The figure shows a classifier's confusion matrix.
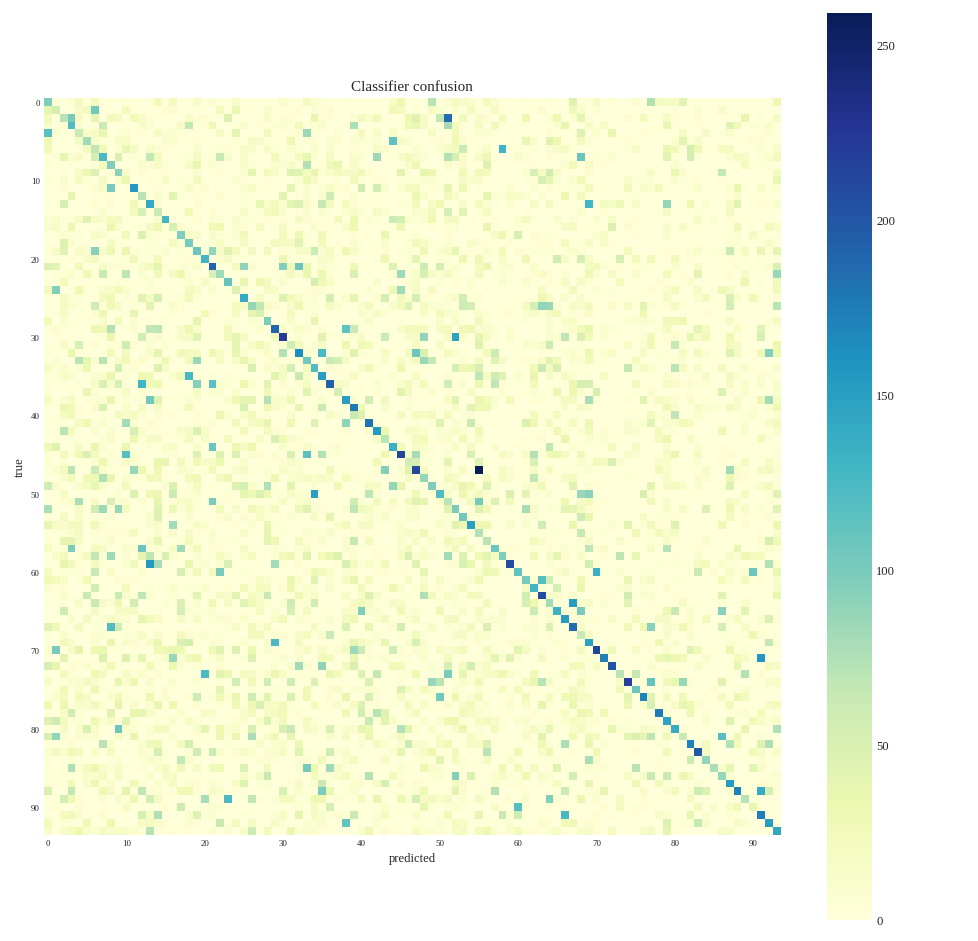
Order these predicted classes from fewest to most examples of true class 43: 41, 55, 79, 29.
41, 55, 79, 29
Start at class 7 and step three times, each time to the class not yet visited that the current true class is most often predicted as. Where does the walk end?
12
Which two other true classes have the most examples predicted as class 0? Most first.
4, 52
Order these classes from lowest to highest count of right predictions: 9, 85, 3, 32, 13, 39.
85, 9, 3, 13, 32, 39
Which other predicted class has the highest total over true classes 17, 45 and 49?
10
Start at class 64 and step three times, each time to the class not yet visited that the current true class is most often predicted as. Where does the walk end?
33
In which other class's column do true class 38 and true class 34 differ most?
13
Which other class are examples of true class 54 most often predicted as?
16
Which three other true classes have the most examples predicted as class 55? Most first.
47, 51, 35
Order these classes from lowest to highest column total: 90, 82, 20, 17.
90, 20, 82, 17
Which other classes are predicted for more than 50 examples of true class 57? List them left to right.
3, 12, 17, 69, 79
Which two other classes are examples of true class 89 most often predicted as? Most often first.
23, 64
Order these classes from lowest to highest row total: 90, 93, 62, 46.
90, 62, 46, 93
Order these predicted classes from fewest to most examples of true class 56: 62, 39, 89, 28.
89, 62, 28, 39
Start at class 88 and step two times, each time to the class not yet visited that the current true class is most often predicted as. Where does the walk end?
66
